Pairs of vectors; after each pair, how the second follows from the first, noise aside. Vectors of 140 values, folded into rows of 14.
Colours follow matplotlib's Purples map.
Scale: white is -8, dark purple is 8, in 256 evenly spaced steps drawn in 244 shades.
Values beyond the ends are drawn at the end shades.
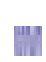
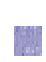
reversed, negated, partly zeroed.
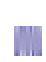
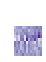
wrapped around, scaled up.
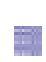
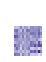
wrapped around, negated, scaled up.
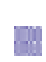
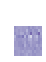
wrapped around, partly zeroed.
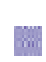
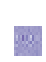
reversed, partly zeroed.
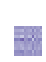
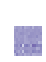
reversed, negated, partly zeroed.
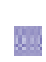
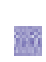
reversed, negated.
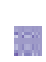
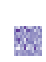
wrapped around, negated, scaled up.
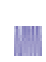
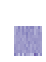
reversed, negated, partly zeroed.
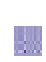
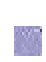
wrapped around, partly zeroed.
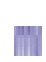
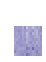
reversed, partly zeroed.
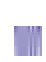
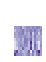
wrapped around, scaled up.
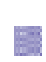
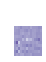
wrapped around, partly zeroed.
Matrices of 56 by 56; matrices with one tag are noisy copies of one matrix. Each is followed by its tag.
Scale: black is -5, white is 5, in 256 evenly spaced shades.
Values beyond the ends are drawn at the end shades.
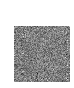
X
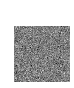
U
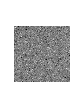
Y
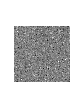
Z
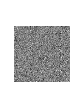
U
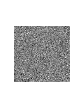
X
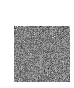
Z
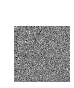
Y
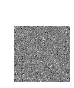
X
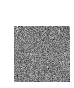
Z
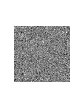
X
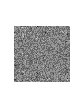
X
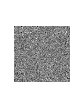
X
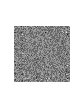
X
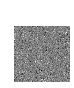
X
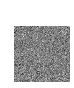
X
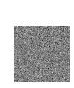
Z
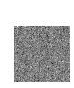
Z
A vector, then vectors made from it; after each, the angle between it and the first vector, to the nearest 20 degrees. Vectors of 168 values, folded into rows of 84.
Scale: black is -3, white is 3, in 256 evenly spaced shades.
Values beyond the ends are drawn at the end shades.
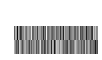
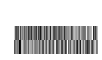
120 degrees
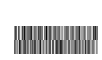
160 degrees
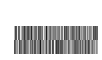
160 degrees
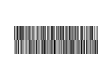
40 degrees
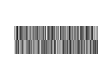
40 degrees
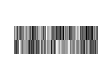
40 degrees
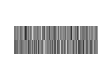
80 degrees
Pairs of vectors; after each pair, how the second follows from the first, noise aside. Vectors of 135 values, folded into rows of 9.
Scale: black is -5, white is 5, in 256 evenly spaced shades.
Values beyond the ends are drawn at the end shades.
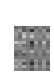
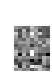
reversed, negated, scaled up.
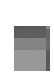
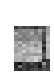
wrapped around, scaled up.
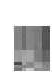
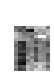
wrapped around, scaled up.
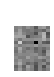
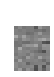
partly zeroed.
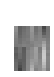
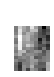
reversed, scaled up.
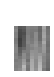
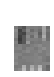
partly zeroed.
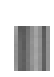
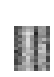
wrapped around, scaled up.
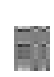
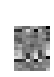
wrapped around, scaled up.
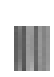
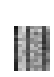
wrapped around, scaled up.
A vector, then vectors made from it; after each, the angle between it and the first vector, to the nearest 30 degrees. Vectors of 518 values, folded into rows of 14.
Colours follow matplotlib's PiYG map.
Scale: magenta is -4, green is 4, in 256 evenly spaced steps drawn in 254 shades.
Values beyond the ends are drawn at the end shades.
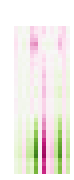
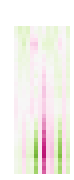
30 degrees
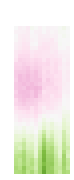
90 degrees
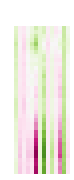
150 degrees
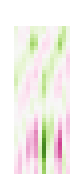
150 degrees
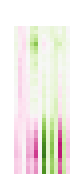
150 degrees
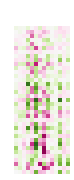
60 degrees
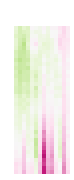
60 degrees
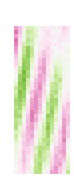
90 degrees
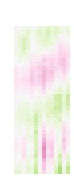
60 degrees
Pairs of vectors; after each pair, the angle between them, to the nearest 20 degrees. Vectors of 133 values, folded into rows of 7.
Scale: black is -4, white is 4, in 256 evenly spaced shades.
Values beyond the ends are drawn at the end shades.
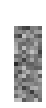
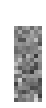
100 degrees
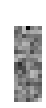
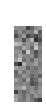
80 degrees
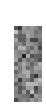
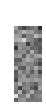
80 degrees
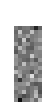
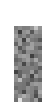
160 degrees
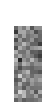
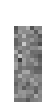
40 degrees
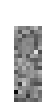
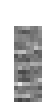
100 degrees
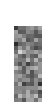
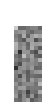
120 degrees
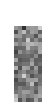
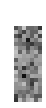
160 degrees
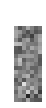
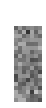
80 degrees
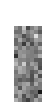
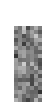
20 degrees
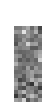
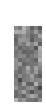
40 degrees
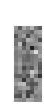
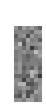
20 degrees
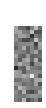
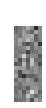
120 degrees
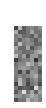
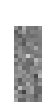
120 degrees
